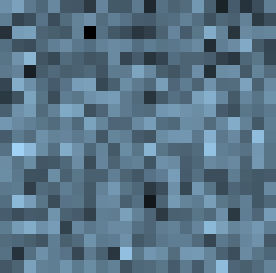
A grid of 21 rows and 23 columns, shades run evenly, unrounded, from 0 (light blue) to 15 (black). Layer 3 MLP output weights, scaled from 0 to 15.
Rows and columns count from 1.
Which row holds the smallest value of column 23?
17
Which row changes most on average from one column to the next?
3
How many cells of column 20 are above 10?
3
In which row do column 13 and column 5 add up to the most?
16
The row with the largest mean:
5
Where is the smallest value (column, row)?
2, 12
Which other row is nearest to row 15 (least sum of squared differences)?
14
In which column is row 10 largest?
22
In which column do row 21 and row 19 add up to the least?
19
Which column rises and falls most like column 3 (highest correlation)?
18
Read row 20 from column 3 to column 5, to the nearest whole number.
7 5 6
